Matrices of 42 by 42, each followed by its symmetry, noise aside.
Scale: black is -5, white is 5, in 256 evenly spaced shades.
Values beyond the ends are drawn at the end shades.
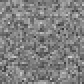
mirrored left to right.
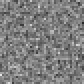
symmetric across the other diagonal.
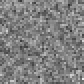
no symmetry.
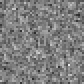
same after a half turn.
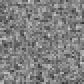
symmetric across the other diagonal.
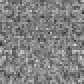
mirrored left to right.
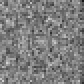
mirrored top to bottom.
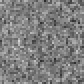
mirrored top to bottom.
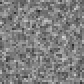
symmetric across the other diagonal.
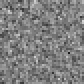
antisymmetric.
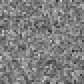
no symmetry.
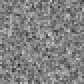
symmetric across the other diagonal.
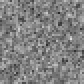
symmetric across the other diagonal.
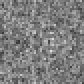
mirrored top to bottom.
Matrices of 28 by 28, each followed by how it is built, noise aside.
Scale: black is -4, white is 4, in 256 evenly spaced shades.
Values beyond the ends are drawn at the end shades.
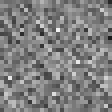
Toeplitz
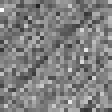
Hankel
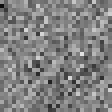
Hankel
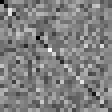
diagonal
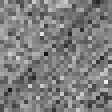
Hankel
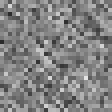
Toeplitz
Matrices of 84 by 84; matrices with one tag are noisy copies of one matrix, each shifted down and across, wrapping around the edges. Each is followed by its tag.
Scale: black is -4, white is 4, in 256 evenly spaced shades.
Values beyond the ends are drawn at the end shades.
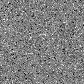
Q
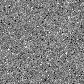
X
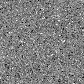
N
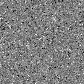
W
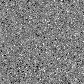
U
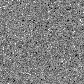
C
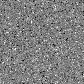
N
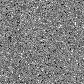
Q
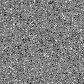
C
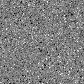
U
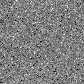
Q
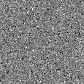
N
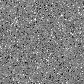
X
